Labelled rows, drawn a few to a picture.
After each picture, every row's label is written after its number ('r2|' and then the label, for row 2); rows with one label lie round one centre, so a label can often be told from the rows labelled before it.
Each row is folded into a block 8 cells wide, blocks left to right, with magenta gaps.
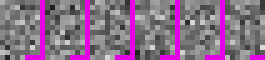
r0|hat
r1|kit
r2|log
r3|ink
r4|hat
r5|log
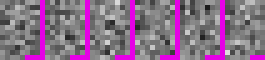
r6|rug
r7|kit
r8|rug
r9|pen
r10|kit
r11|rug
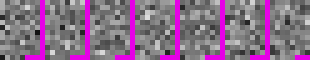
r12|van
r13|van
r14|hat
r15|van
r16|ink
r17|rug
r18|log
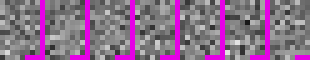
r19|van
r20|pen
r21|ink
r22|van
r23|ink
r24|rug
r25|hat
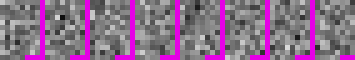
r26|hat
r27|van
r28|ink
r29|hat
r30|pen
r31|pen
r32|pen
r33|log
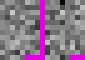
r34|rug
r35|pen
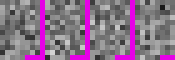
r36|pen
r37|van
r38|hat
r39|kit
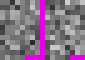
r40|ink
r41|ink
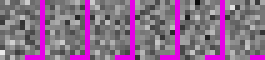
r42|rug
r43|rug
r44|van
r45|van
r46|pen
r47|van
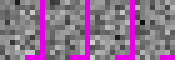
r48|pen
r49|ink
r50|pen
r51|pen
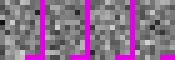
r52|log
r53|hat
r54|ink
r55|rug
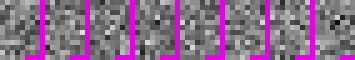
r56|rug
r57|log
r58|ink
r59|rug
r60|hat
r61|log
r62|ink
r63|rug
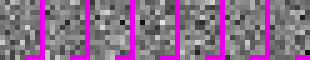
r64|van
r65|rug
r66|log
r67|hat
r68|rug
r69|van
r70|pen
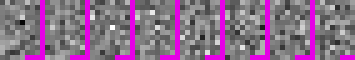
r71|rug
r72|log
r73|ink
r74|ink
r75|kit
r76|ink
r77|pen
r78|hat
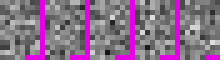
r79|hat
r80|rug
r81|rug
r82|kit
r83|kit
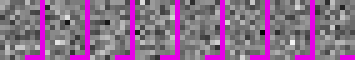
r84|van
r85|rug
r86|pen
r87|kit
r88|kit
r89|van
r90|van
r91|kit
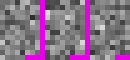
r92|pen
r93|ink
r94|log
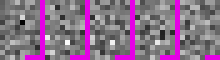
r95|rug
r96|van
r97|van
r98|van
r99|hat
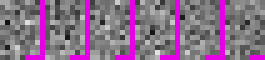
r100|hat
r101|kit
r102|kit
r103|log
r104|van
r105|rug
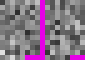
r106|rug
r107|pen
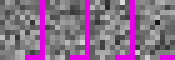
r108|log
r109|kit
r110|pen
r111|rug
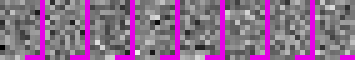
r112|log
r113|van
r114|log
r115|rug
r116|log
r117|ink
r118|pen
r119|hat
